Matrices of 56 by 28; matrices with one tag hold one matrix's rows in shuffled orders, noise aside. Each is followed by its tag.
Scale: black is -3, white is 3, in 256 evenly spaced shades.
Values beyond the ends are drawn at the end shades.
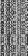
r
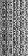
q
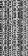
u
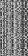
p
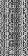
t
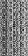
q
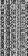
r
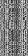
t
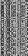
r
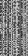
u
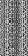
t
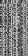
u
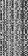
p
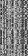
p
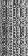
q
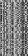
p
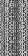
t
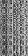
q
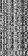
p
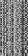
p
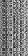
q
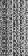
q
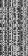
u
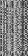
p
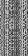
t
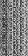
q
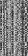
p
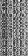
q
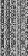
r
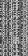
u
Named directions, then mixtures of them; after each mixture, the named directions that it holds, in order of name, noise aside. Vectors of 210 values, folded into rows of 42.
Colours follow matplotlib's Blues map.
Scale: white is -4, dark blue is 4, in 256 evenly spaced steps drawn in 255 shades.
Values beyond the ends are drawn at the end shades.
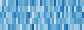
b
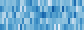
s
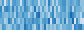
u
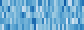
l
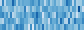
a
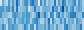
b, s, u.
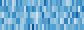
a.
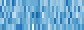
a, b, u.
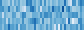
l, s.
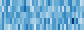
l, s, u.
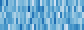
b.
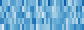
l, s.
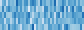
b.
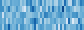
l, s.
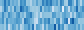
a, l, s.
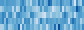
s.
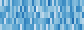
b, s, u.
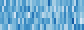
b, s, u.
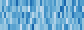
b, l.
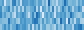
a, l, u.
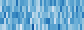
a, b, s.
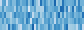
b.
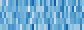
b.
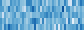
l, s.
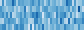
a.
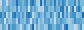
b.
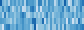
l.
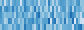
u.
